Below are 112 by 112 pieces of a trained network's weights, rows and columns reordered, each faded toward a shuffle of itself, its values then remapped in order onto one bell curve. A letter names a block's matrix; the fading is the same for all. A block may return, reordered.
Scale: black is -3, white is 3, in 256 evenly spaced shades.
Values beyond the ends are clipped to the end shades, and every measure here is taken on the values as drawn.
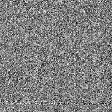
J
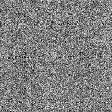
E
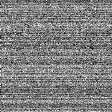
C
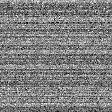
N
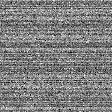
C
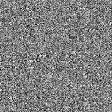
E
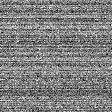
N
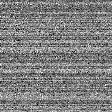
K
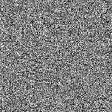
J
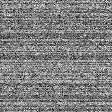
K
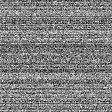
N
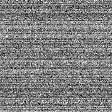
K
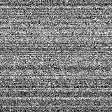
N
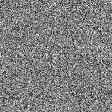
J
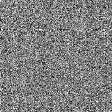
E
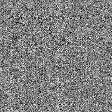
E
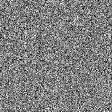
E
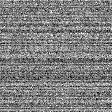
N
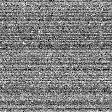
N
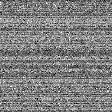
K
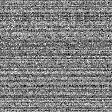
N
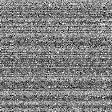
K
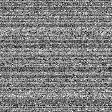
C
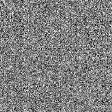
E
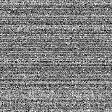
C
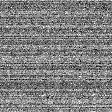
N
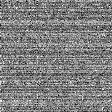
K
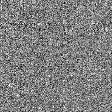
E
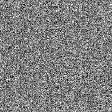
E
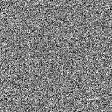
J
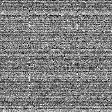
N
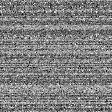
K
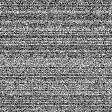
N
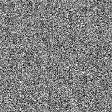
J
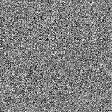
J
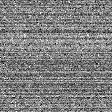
C
